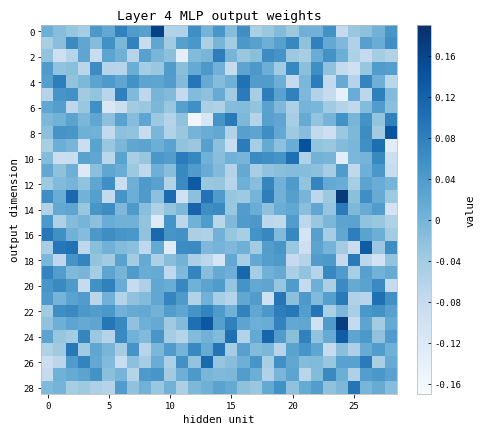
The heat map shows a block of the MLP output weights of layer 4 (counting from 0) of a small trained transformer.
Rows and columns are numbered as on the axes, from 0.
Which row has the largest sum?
22
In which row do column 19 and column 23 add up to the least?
25
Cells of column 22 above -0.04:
24
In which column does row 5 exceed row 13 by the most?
16
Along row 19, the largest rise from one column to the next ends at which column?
23
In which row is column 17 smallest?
7
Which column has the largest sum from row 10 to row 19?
12
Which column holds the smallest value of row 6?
5
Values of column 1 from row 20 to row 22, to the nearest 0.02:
0.06 0 0.06
